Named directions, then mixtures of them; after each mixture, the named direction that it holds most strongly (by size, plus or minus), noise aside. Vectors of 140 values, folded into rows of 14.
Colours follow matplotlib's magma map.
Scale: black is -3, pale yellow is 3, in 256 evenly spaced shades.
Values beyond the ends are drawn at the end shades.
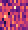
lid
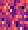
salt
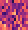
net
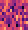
salt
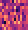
lid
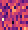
salt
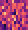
net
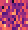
net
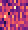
lid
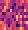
salt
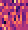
lid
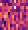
lid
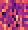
net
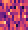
lid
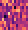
lid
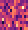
salt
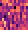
lid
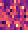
salt
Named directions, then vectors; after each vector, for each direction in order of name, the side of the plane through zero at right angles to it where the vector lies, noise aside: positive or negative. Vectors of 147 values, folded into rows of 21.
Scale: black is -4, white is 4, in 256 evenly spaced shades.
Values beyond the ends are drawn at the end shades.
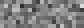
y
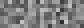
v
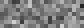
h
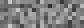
negative, positive, positive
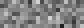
negative, negative, negative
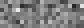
negative, positive, positive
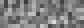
negative, positive, negative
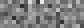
positive, positive, positive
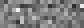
negative, positive, positive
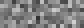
positive, positive, positive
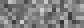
negative, positive, negative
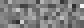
negative, positive, positive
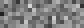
positive, positive, negative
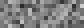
negative, positive, positive
